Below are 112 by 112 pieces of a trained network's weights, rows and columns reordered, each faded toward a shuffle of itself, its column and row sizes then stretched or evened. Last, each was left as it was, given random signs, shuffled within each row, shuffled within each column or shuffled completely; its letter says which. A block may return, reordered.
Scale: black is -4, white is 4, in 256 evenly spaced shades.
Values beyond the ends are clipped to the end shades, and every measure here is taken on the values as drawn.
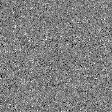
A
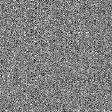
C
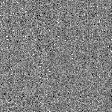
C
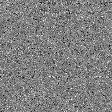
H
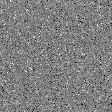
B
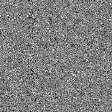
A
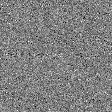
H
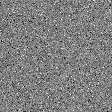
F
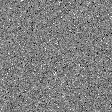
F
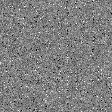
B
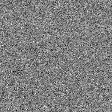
H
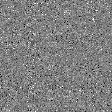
C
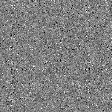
A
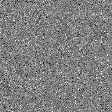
B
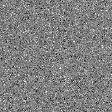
A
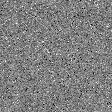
F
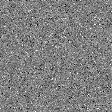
H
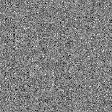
C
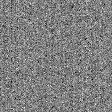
B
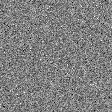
F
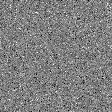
F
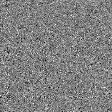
A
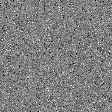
B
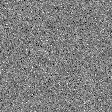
F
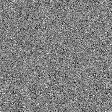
H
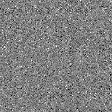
C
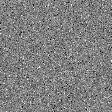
B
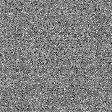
H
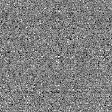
C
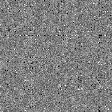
C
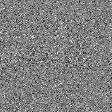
A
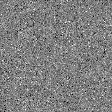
B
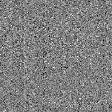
C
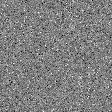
F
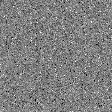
B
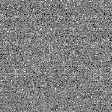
C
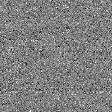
C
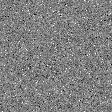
F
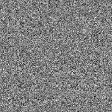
C
